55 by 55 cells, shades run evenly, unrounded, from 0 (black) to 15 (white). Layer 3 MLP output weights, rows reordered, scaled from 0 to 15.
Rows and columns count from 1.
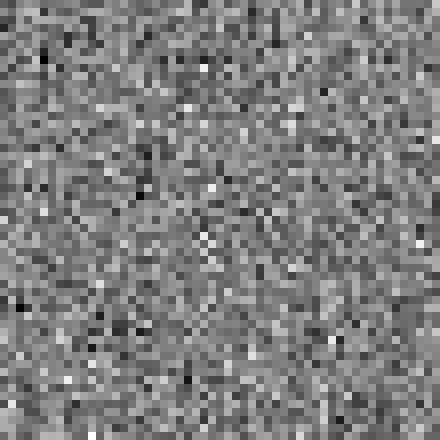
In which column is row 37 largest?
29
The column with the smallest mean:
19
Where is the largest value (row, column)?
55, 12
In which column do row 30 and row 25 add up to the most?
26
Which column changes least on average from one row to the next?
52
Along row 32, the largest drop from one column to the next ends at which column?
27
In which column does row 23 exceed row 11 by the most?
33
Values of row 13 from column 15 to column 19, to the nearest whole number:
6 9 8 8 7
